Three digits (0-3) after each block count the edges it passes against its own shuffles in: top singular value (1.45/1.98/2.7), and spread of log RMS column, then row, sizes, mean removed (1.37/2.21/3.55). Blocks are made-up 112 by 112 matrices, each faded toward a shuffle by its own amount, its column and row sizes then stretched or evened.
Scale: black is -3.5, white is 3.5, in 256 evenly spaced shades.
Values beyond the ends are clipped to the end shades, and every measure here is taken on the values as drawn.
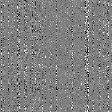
1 3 1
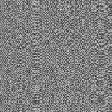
3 2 0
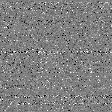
0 0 2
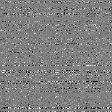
2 1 3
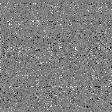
0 1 2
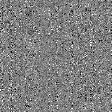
1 2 1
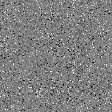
1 1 1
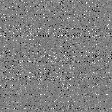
1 1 2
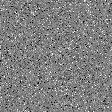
1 0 0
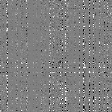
1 3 2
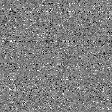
1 1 2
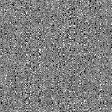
2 2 0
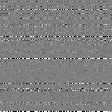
3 0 3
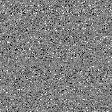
0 0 2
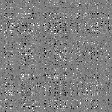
2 2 2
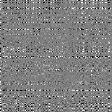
3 2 3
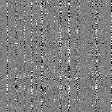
2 3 2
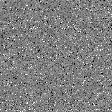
1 0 1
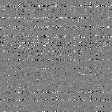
1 2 3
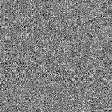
2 0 1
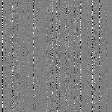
2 3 0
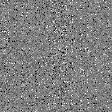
0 2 1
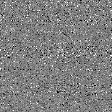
0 1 2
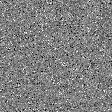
0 0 0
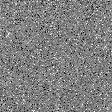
1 0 0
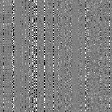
3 3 0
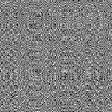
3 1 1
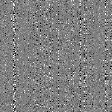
2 3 1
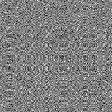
3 1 0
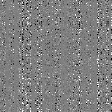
2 3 1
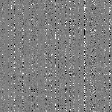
1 3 1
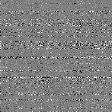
1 1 3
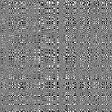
3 3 3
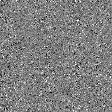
0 1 1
